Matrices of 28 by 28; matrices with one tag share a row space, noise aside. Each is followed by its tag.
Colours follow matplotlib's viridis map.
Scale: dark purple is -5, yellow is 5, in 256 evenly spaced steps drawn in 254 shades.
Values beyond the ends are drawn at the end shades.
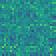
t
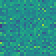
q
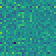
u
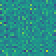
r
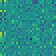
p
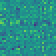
q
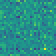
q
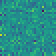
p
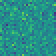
r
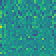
p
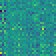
p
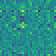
u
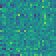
q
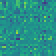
q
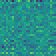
t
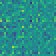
u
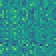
r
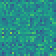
t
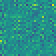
p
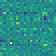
q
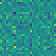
u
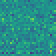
t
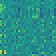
p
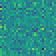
p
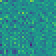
r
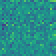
t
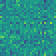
q
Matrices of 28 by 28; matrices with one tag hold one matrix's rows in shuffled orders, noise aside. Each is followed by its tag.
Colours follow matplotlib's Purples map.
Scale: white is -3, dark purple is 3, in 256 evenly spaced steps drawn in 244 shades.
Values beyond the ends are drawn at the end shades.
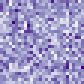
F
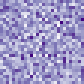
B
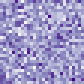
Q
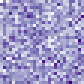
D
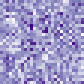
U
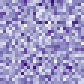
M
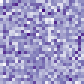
D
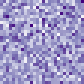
B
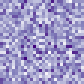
M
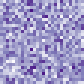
U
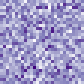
M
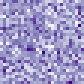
D
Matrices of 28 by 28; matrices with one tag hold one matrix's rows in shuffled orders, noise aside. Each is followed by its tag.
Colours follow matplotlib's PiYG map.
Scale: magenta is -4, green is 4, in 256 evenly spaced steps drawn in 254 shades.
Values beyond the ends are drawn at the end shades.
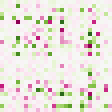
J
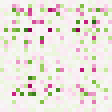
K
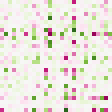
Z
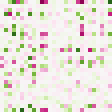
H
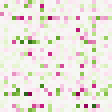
K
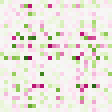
K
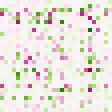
J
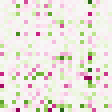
J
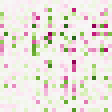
Z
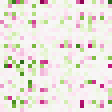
H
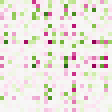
Z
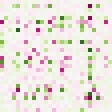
J
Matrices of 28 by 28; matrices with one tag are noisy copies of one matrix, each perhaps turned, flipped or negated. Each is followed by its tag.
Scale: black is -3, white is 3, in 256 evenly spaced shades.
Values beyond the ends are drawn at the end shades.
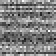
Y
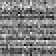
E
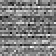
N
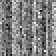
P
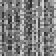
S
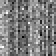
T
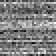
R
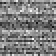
R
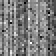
T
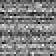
S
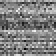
R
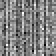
N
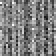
S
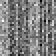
T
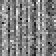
E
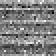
P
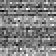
T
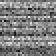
E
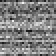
R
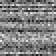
Y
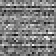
N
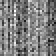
T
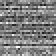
N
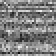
Y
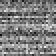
S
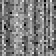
Y
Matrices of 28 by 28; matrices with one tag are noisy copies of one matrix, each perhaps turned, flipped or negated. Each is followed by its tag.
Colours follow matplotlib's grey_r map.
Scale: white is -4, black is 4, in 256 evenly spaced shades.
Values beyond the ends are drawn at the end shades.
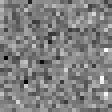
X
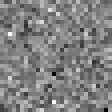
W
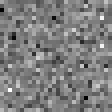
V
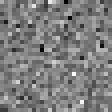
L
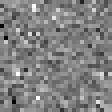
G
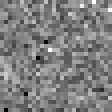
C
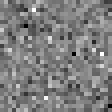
W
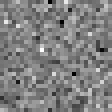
L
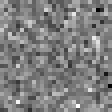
G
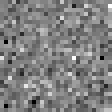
W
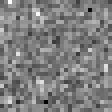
V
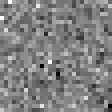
C
